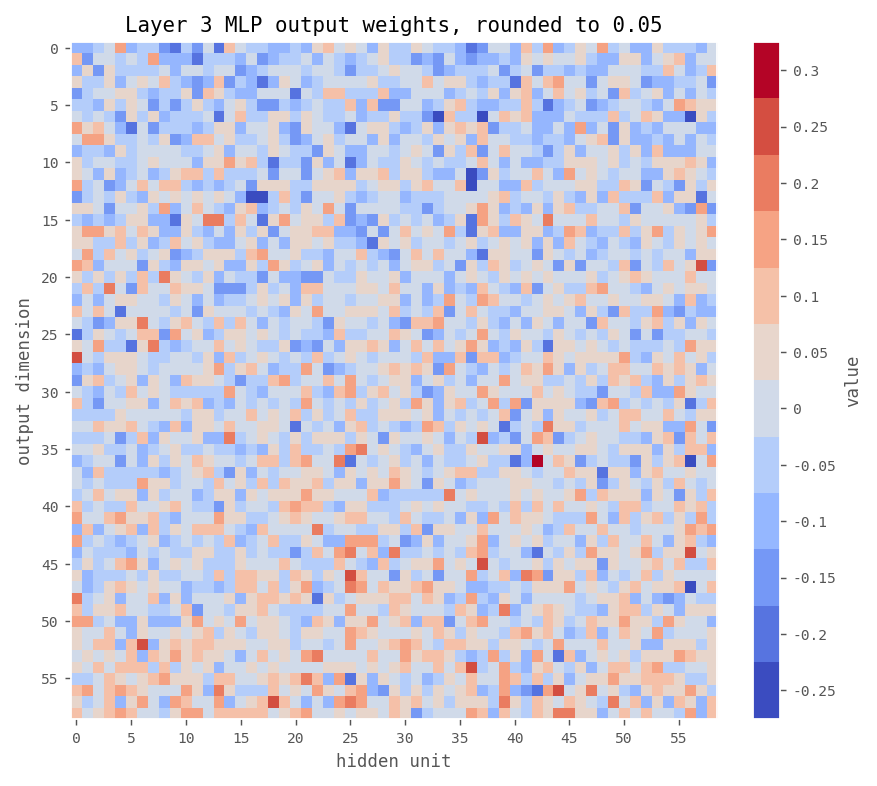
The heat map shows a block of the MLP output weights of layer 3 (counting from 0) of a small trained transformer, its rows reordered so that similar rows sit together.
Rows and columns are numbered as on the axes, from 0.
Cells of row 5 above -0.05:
22
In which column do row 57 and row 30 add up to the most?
25
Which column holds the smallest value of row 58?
31
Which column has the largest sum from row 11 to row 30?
50
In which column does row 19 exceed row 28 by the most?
57
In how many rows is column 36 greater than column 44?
27
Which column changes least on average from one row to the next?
10
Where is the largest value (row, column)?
36, 42
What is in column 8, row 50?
-0.1
